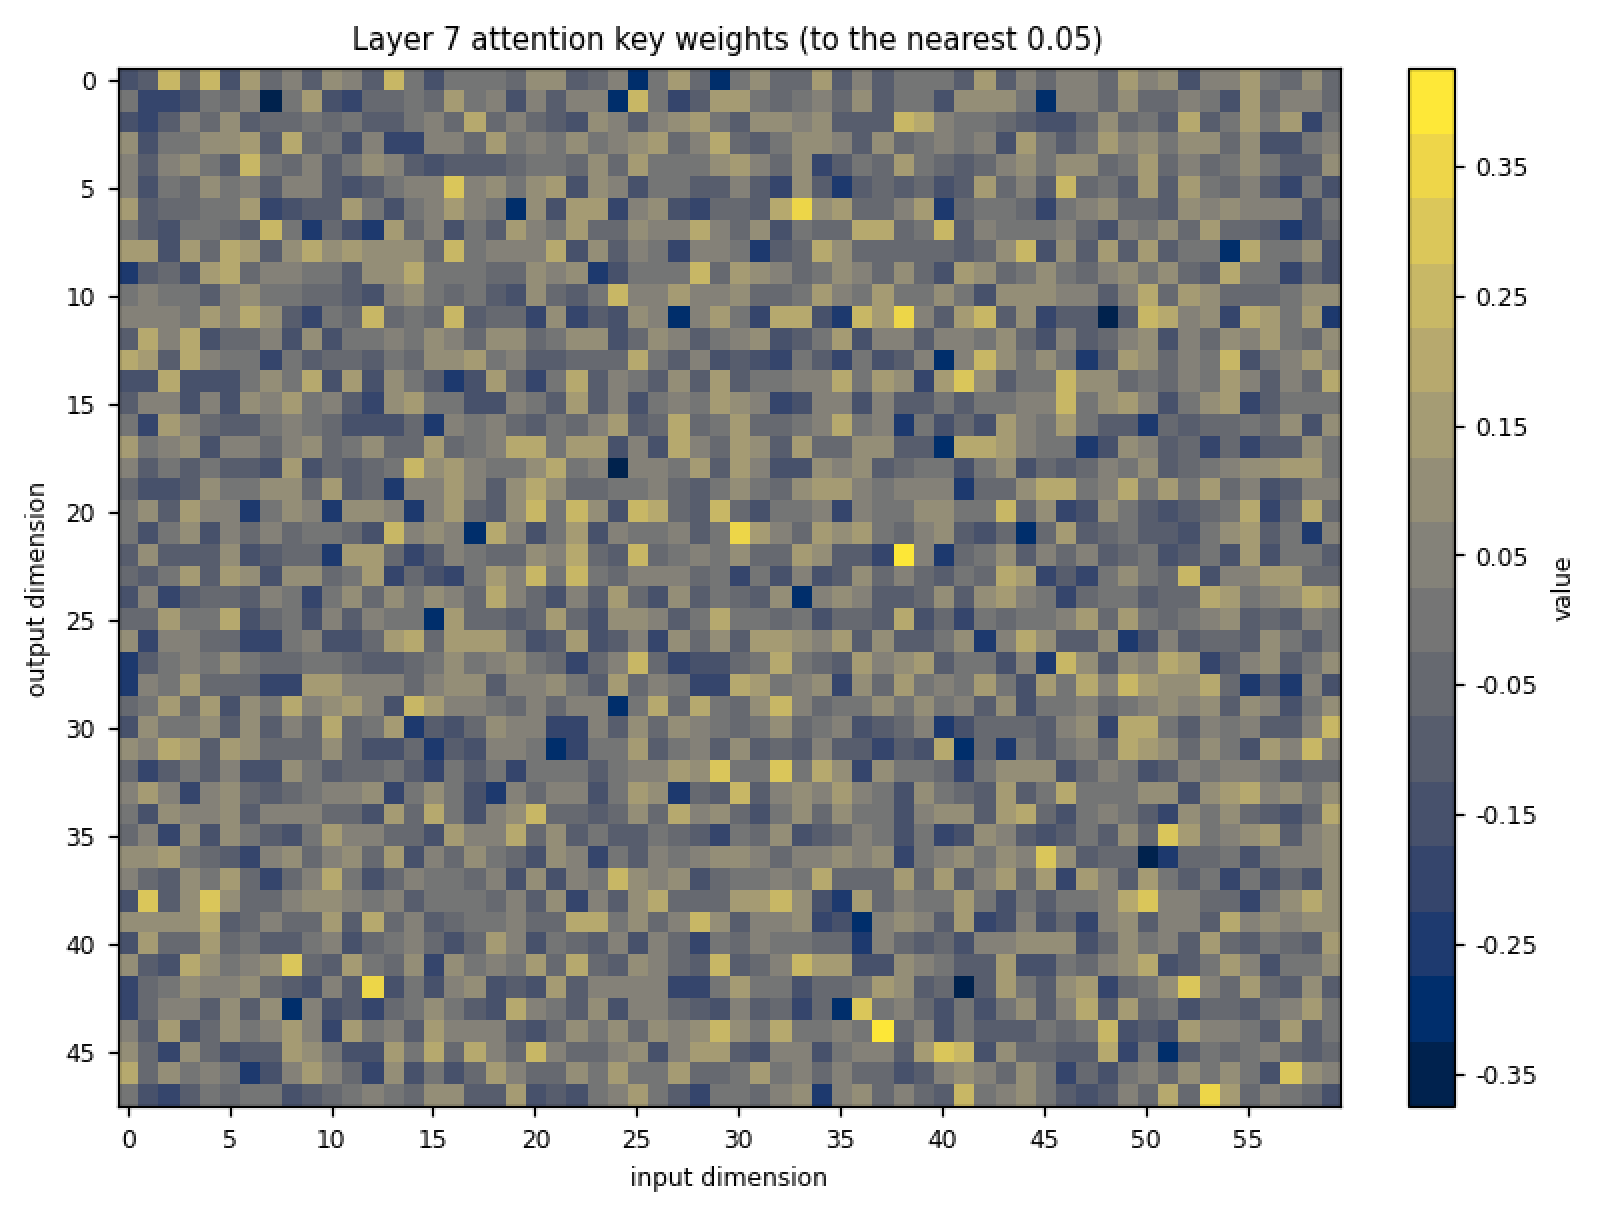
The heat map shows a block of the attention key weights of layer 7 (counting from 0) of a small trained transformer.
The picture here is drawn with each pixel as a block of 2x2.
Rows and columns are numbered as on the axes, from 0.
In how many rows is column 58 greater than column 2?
22
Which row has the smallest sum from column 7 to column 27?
31
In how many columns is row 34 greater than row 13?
28
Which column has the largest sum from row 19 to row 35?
25
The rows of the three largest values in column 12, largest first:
42, 11, 39
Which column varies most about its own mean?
41
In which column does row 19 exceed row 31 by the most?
21
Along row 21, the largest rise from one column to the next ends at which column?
18
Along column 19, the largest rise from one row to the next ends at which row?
7
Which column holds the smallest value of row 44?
10
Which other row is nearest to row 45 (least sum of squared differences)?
34
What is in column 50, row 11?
0.25
